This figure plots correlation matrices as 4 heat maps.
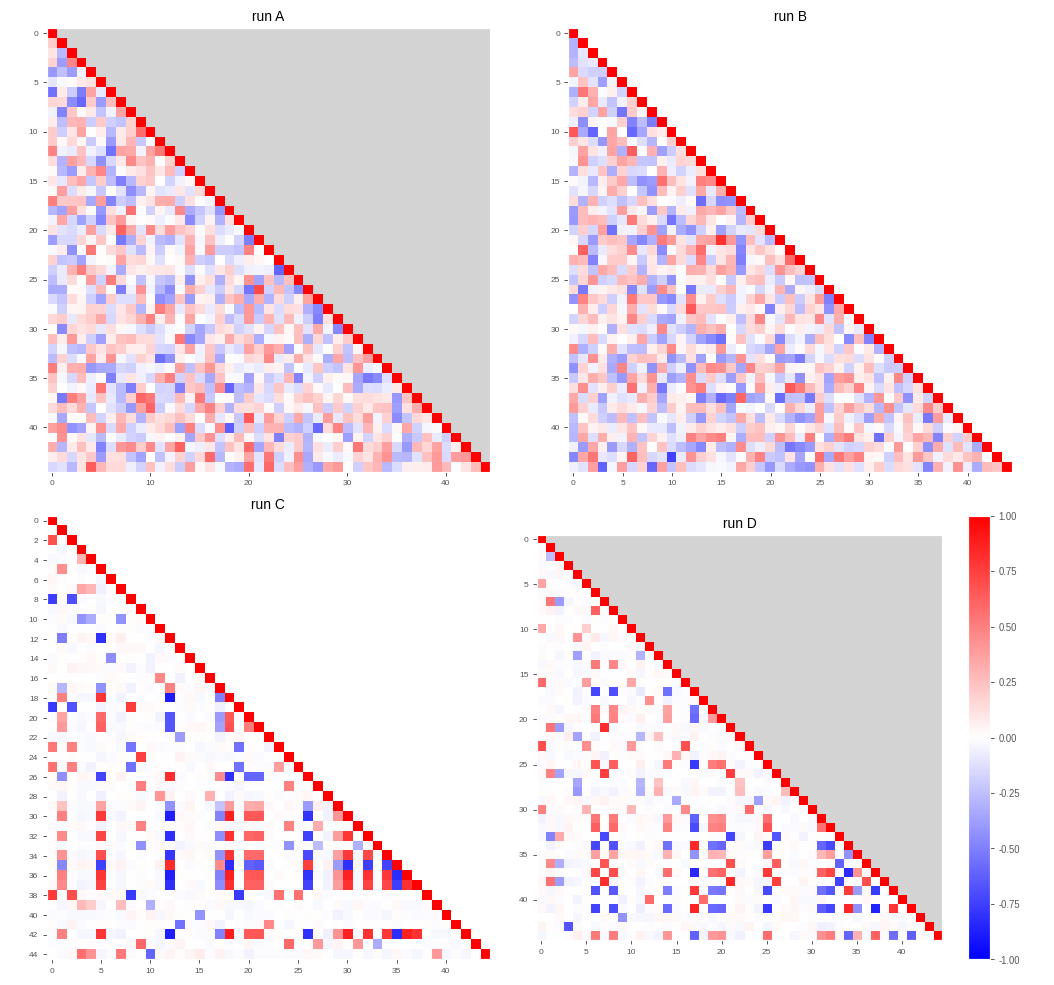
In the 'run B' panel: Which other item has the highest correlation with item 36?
22
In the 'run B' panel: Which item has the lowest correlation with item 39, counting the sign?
36
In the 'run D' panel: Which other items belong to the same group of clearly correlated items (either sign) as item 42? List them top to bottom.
9
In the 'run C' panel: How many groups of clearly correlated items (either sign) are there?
8
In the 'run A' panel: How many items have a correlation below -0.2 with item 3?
7
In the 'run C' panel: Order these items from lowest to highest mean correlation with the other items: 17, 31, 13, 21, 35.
35, 17, 13, 31, 21
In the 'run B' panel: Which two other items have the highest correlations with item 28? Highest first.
12, 41
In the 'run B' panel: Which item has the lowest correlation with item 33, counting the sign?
23
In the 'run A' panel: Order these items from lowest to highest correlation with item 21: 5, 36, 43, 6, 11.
11, 43, 6, 36, 5
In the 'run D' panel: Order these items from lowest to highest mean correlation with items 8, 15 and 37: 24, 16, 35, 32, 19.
16, 24, 35, 19, 32
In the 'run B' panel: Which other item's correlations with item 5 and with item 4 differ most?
34
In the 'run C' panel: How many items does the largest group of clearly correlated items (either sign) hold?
16
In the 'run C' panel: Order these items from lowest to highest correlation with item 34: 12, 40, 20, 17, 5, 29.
12, 17, 40, 29, 20, 5
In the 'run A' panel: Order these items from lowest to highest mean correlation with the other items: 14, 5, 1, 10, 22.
1, 5, 14, 22, 10
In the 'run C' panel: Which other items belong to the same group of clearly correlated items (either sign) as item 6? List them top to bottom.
14
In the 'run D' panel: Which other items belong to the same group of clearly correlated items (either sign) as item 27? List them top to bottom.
4, 11, 13, 22, 28
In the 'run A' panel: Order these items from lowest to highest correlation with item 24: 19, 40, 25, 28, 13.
40, 19, 13, 28, 25
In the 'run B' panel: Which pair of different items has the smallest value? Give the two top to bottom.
10, 43
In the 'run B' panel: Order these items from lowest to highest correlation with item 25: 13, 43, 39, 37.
13, 37, 39, 43
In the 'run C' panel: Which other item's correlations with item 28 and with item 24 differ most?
9
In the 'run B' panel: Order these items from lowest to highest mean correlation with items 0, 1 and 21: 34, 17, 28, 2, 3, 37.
2, 17, 37, 3, 34, 28
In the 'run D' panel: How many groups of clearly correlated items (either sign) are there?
8
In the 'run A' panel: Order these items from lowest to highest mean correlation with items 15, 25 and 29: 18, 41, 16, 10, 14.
18, 14, 16, 41, 10
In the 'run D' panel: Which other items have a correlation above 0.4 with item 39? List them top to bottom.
17, 34, 41
